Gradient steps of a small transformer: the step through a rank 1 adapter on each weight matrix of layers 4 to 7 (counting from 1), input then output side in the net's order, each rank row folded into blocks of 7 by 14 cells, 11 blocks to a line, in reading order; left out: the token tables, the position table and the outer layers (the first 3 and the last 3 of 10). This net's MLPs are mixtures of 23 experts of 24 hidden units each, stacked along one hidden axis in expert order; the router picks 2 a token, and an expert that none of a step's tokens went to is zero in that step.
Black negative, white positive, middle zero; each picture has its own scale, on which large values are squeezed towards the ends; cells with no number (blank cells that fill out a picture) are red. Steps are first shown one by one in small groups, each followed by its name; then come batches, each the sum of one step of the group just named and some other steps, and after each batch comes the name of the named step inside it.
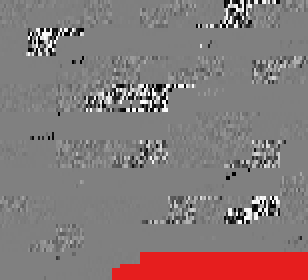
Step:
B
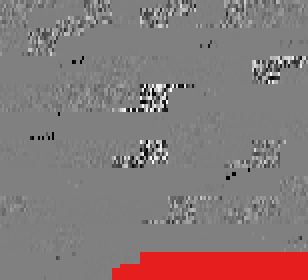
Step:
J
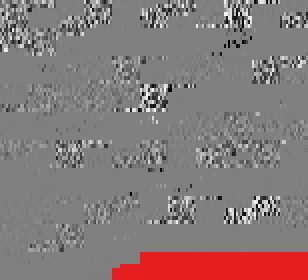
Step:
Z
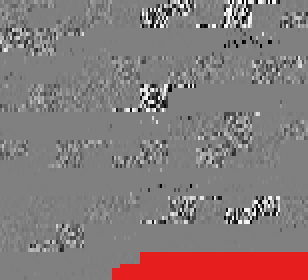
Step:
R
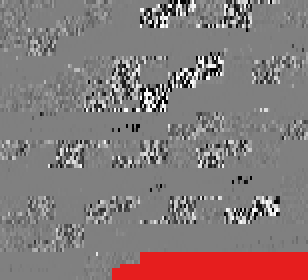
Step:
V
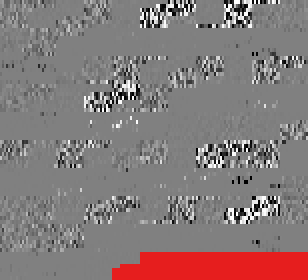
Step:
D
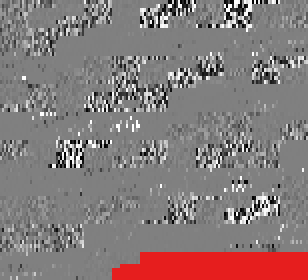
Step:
D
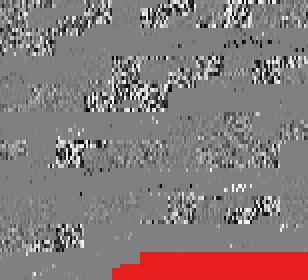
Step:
R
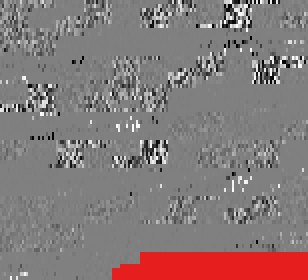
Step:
J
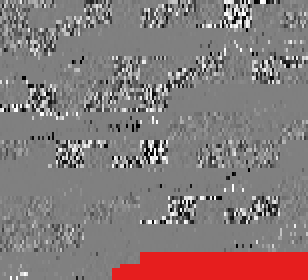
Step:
J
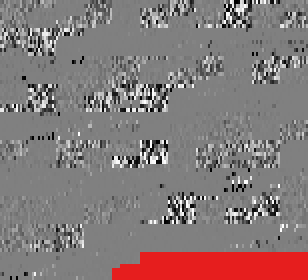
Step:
B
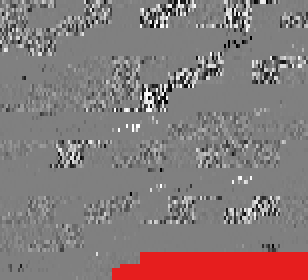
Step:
Z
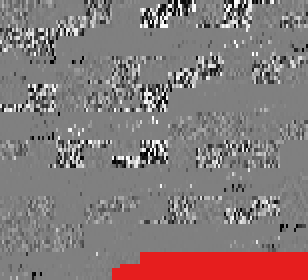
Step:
V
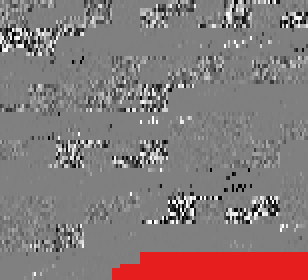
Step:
B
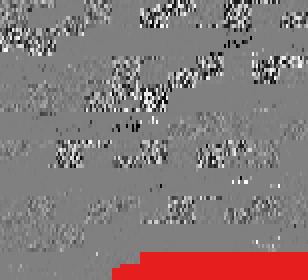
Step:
V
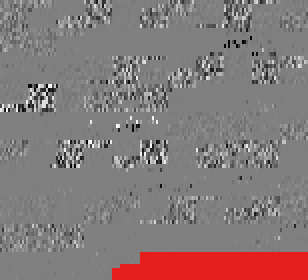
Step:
V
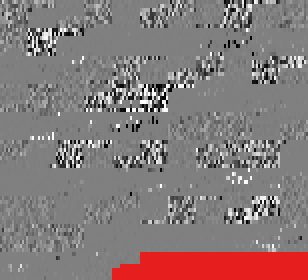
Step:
B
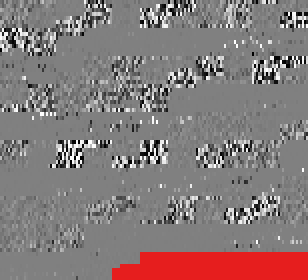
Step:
D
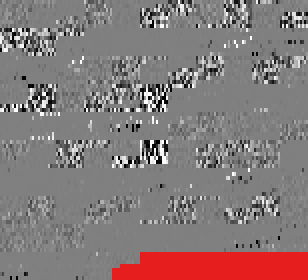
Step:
V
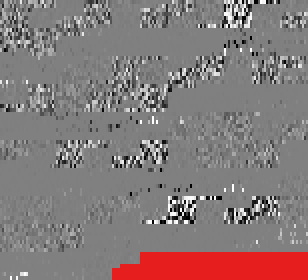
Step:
R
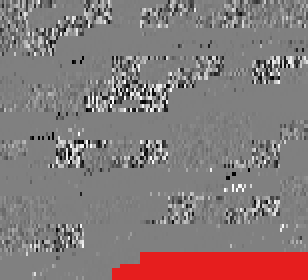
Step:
J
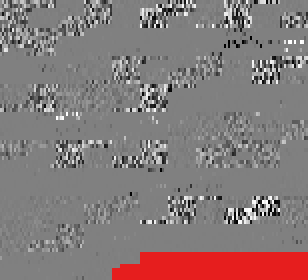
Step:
Z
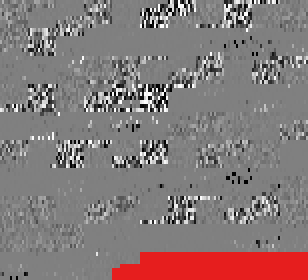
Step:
D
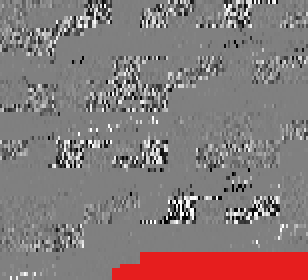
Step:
B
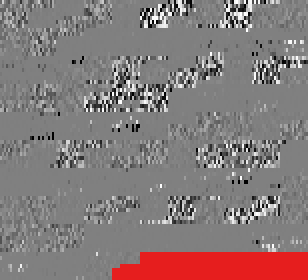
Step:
D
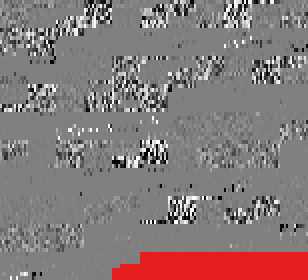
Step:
R
